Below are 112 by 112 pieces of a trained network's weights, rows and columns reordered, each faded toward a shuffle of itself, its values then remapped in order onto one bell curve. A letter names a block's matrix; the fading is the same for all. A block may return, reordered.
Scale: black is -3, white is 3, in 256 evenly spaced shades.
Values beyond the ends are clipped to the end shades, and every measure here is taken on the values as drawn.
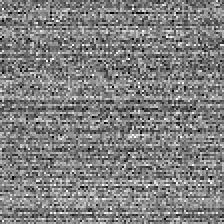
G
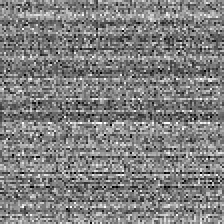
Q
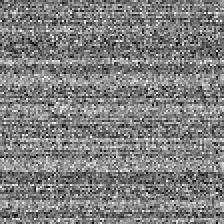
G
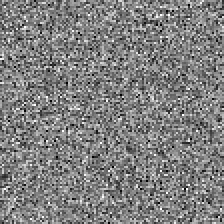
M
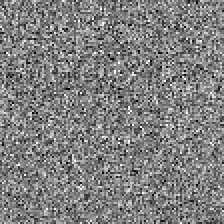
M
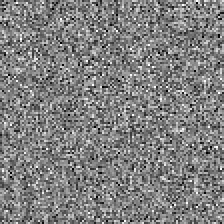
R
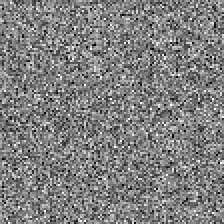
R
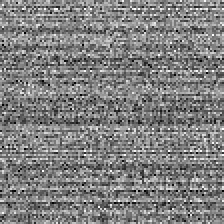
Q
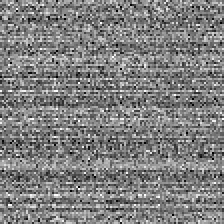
G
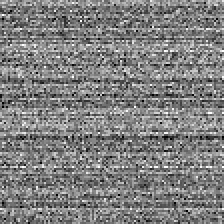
Q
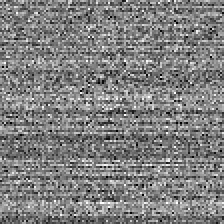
G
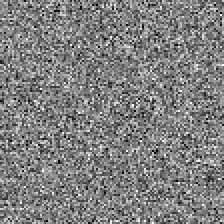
R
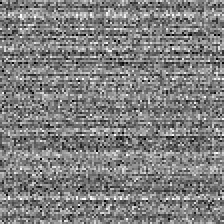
Q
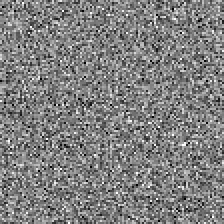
R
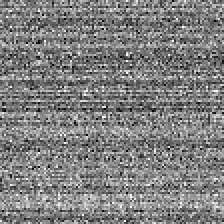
G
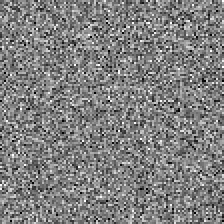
M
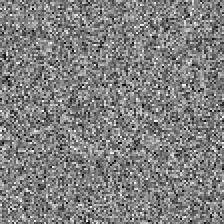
R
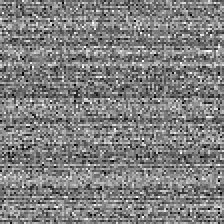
G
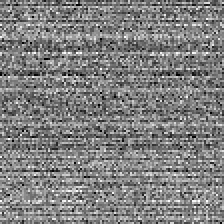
Q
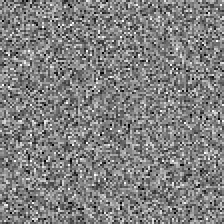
M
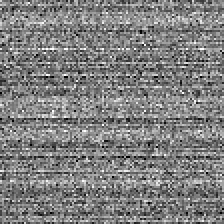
Q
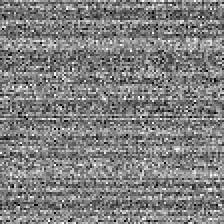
G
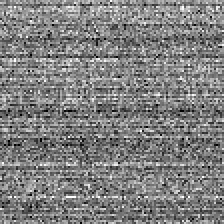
Q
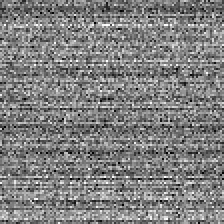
Q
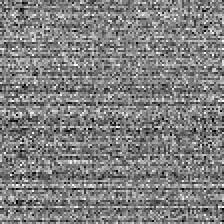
G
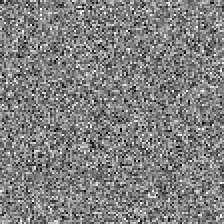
M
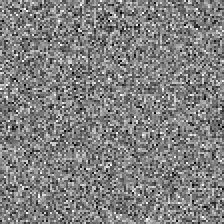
R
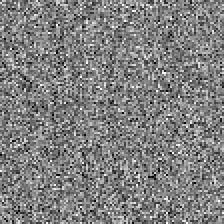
M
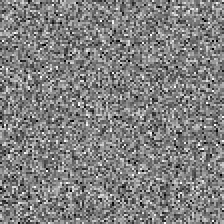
R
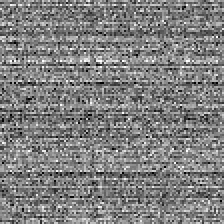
Q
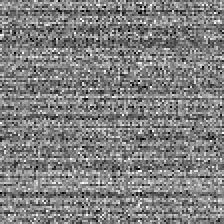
G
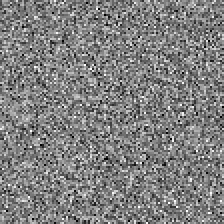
R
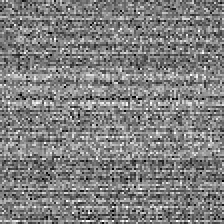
Q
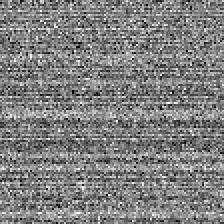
G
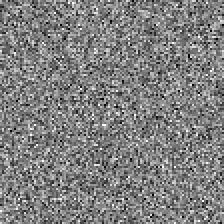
R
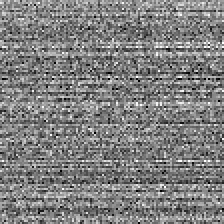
Q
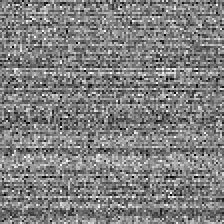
G
